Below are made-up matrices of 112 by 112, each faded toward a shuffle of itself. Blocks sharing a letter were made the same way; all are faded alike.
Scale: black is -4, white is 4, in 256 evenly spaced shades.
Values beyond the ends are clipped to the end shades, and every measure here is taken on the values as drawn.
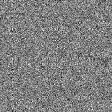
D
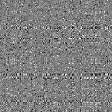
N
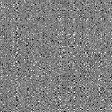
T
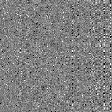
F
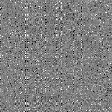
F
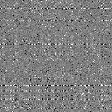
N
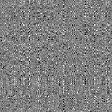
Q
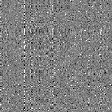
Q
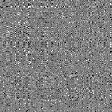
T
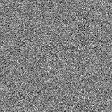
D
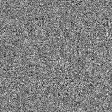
D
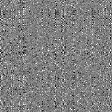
F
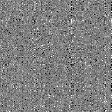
F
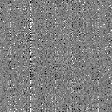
F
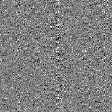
F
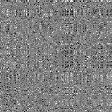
T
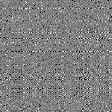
N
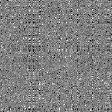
Q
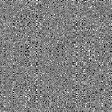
Q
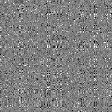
Q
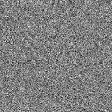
D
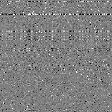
N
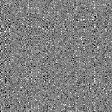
F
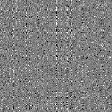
Q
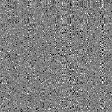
F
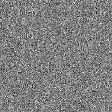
D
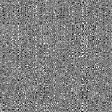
Q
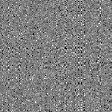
F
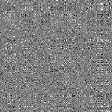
T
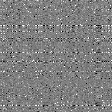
N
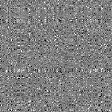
T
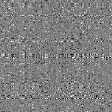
N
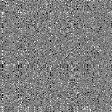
F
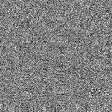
D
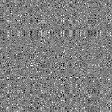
T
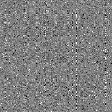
F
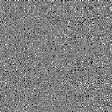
T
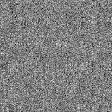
D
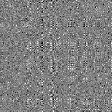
Q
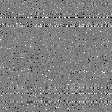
N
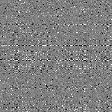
N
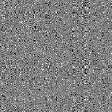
Q
